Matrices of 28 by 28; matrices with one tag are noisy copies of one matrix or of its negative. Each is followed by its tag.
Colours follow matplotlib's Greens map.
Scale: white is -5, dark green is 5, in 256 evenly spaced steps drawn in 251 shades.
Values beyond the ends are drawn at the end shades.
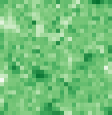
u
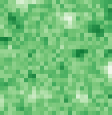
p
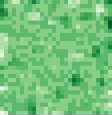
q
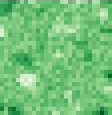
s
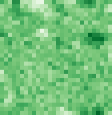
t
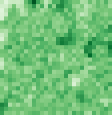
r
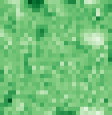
t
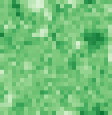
t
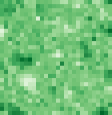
s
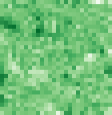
u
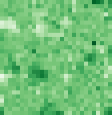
u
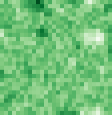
t
